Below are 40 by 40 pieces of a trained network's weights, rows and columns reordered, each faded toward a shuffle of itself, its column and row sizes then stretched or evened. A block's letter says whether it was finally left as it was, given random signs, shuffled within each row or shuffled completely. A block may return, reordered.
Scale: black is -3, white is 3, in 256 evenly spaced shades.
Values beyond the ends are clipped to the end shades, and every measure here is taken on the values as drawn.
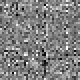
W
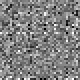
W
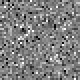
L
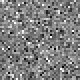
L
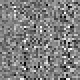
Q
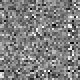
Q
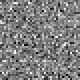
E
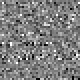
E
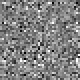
W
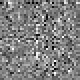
Q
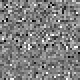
E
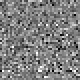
E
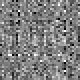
Q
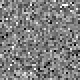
L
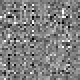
Q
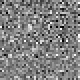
W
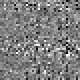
Q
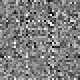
W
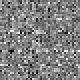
W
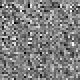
W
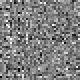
W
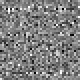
E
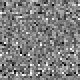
E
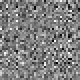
Q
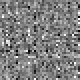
W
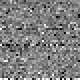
E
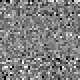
E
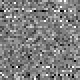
E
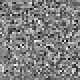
E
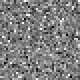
L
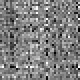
Q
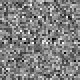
E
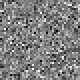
L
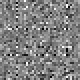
W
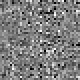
W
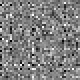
Q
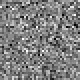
E
